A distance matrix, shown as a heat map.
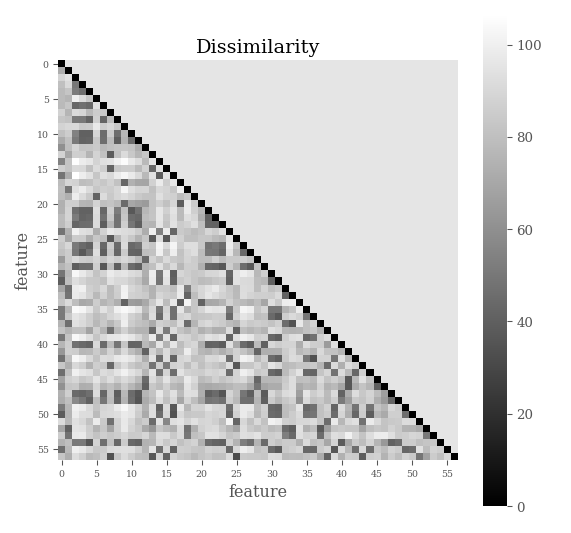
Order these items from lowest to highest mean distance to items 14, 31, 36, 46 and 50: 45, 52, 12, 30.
30, 12, 45, 52
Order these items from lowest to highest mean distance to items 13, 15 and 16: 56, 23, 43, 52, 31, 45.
56, 43, 52, 31, 23, 45
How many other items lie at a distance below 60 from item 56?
7
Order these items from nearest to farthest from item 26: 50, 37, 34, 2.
2, 34, 37, 50
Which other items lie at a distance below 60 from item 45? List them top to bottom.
12, 28, 41, 46
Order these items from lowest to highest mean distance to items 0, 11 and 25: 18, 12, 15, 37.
15, 12, 37, 18
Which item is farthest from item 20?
18
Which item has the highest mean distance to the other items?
9
